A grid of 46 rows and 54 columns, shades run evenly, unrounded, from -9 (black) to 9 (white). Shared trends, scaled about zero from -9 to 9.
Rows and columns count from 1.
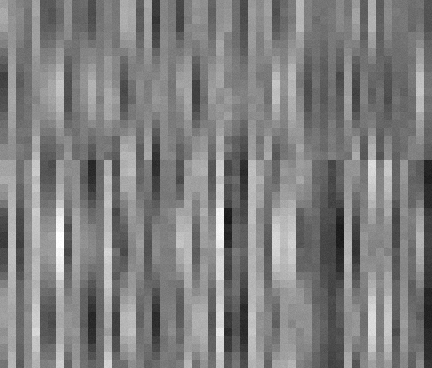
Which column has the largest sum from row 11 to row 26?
28
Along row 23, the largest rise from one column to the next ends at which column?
32
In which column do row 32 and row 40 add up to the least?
54
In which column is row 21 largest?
47
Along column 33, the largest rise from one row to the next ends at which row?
21
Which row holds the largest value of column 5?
42
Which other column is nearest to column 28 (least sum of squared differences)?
5
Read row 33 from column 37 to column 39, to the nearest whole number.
5 -2 -2
